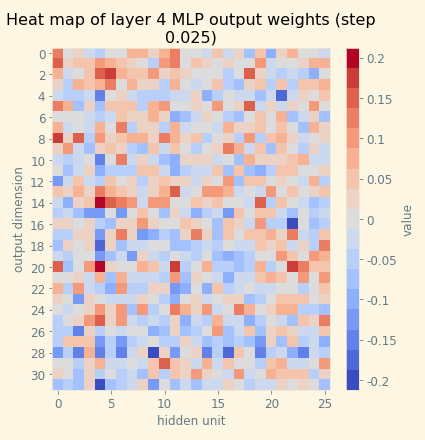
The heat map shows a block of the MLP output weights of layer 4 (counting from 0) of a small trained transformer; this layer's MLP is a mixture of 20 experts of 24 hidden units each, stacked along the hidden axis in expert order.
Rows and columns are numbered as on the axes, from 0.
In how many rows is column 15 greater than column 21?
9
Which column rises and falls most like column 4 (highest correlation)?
11
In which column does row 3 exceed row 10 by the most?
4
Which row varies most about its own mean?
20
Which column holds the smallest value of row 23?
2
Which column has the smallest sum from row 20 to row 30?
16
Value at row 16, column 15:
-0.075
